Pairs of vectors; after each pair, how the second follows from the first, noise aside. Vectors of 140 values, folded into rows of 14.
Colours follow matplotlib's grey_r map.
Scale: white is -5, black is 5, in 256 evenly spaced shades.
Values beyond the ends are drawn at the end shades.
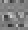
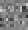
wrapped around.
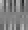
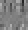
partly zeroed.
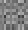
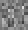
wrapped around, negated.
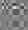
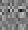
wrapped around, negated.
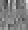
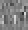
wrapped around.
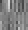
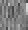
wrapped around.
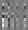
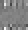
wrapped around, partly zeroed.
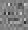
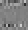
wrapped around, partly zeroed.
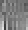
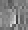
wrapped around.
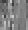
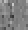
negated, partly zeroed.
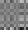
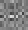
wrapped around, negated.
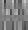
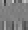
partly zeroed.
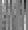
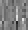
wrapped around.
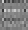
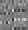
wrapped around.
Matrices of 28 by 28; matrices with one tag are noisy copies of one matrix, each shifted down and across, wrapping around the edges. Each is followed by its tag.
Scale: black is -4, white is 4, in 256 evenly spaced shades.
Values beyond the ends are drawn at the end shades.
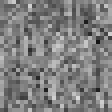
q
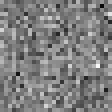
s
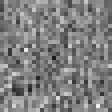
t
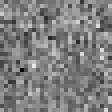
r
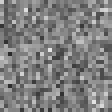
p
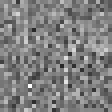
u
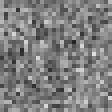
r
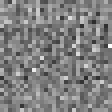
u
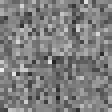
s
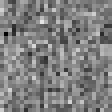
t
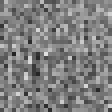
u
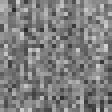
t
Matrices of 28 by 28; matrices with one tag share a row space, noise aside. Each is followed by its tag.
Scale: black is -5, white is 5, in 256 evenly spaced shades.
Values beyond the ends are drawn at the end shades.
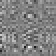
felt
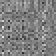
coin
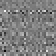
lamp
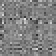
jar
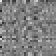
felt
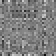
coin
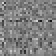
jar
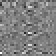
felt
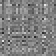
coin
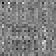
coin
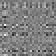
lamp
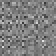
coin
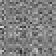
jar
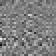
felt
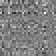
coin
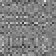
coin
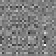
coin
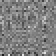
coin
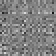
lamp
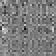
lamp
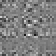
felt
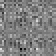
jar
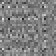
coin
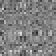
jar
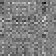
coin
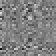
felt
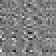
felt
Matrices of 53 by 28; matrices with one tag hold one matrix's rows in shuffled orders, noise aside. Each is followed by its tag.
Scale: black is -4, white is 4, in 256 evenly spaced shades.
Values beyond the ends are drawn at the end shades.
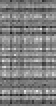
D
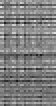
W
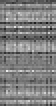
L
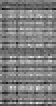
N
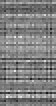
L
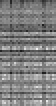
D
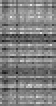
N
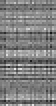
L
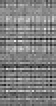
L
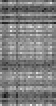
N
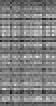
D
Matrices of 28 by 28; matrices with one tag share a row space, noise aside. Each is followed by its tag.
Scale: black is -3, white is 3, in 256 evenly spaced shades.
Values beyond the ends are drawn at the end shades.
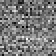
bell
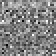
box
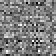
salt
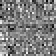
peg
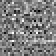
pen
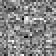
pen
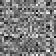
salt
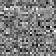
salt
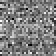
peg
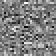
pen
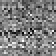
bell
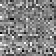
peg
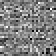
salt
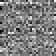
peg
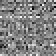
peg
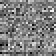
peg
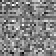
pen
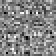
pen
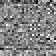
salt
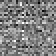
bell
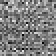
bell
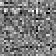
salt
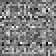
box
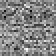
pen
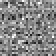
bell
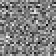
box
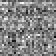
bell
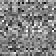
bell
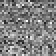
bell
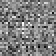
bell
